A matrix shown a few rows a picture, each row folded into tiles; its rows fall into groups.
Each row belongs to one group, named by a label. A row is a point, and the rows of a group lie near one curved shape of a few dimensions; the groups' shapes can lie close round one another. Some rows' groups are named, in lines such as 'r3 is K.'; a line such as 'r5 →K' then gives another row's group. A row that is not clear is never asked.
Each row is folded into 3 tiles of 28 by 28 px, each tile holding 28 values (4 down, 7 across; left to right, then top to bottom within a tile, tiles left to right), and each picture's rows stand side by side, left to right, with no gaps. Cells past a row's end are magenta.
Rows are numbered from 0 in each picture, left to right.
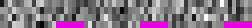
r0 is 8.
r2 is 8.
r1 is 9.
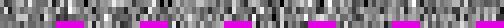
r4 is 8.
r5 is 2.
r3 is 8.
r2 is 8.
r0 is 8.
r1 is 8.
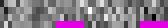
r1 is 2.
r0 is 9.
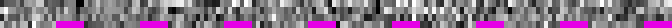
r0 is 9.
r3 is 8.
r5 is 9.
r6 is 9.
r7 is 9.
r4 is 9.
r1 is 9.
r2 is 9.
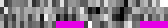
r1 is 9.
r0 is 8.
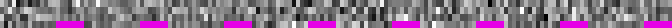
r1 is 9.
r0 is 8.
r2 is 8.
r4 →8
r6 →8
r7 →8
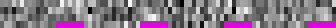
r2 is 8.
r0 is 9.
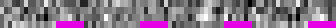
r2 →9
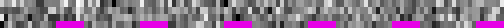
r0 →9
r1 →8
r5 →8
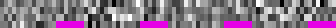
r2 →8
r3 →9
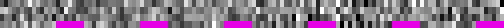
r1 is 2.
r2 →8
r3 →8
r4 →8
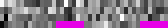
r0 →9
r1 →8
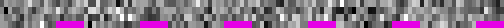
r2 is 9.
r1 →8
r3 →8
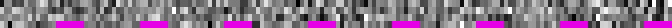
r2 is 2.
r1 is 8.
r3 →9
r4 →8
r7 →9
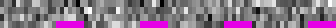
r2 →8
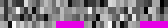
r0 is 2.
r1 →9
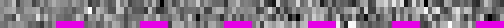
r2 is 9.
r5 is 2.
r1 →2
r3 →2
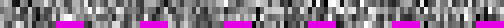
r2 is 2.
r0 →8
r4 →2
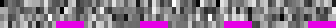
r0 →9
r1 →8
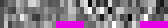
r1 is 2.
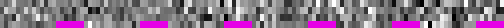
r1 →9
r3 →9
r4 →2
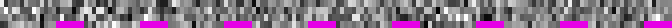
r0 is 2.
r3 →2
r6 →9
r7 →8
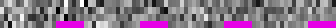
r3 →9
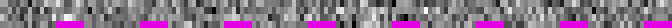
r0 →8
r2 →8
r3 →9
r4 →2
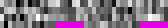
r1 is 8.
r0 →8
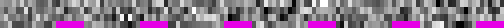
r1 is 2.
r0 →2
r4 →9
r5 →8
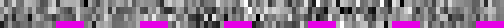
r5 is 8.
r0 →9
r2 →2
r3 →9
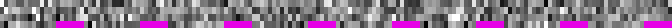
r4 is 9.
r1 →8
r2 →2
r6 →2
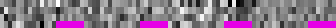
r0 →2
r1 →8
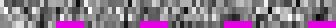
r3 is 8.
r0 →2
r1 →2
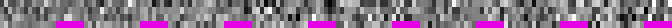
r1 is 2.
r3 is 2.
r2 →9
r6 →8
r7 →9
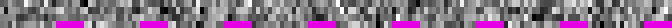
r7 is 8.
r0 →2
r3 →8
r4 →2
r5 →2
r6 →9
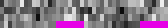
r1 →2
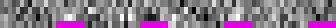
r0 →8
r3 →8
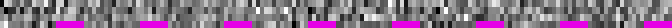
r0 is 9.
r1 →8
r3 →2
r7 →8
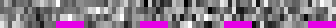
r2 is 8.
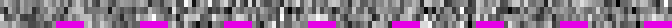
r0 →2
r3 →8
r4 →8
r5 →9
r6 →9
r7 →8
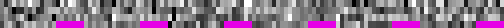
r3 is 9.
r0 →9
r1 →8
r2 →9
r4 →8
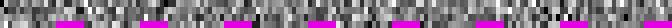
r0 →9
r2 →9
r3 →9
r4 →2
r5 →9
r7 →8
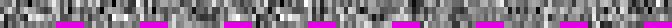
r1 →8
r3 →8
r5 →9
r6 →2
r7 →2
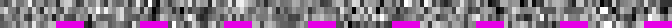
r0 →9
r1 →9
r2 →9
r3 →2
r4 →2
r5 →9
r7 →2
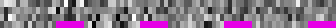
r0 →9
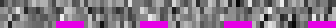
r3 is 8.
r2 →9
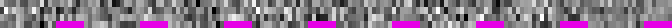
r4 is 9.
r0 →2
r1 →8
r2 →8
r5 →2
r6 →8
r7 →9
